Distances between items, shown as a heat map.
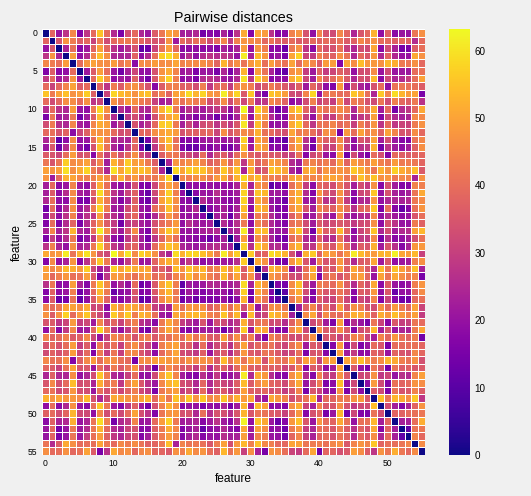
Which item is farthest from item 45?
29
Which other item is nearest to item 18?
37
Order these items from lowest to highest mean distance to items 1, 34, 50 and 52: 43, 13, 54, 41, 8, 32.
41, 54, 13, 32, 43, 8
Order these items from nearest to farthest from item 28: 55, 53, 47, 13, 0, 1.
53, 0, 47, 13, 1, 55
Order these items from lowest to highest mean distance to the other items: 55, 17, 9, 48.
9, 55, 17, 48
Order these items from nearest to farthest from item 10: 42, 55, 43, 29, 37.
42, 43, 55, 37, 29
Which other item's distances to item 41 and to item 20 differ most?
33
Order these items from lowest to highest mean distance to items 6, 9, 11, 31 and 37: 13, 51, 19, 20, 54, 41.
20, 41, 51, 13, 54, 19
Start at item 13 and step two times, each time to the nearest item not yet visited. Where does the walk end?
4
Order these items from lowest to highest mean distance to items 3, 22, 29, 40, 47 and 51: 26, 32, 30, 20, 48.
20, 30, 26, 32, 48
